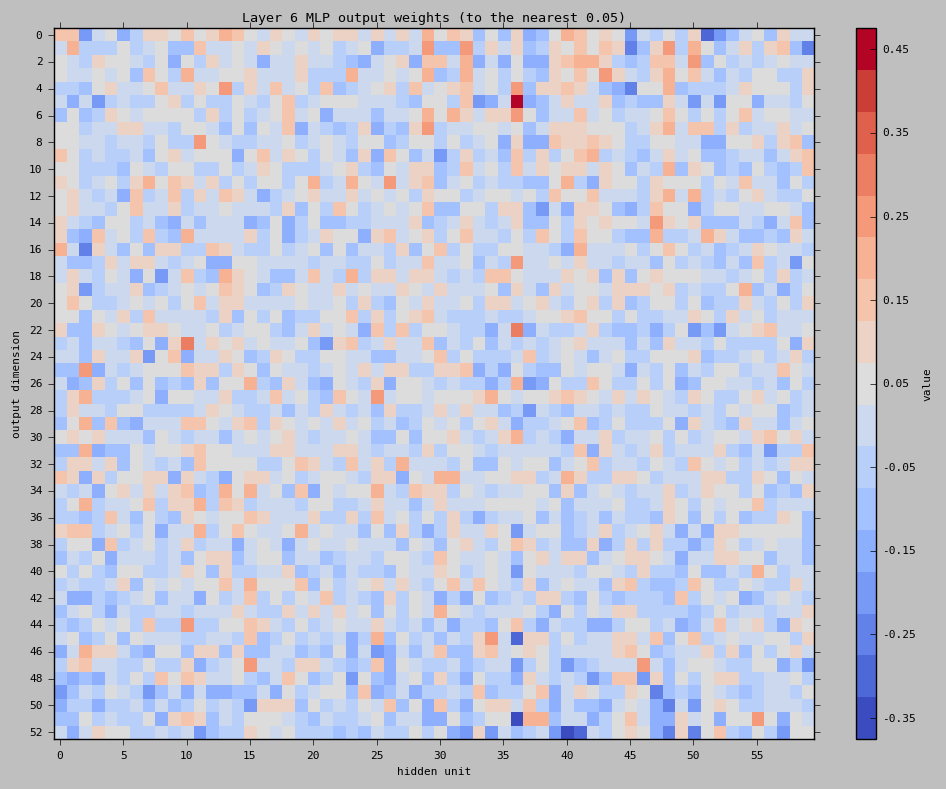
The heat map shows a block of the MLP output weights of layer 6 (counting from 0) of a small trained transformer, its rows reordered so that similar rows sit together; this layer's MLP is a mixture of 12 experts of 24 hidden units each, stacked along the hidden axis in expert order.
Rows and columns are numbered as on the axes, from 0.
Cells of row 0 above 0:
36
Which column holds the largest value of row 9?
42
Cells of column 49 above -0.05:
31
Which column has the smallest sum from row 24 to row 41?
49
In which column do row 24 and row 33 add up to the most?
30
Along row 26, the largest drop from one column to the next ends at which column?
37
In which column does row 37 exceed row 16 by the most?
2
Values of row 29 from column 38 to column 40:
-0.05 0 0.05
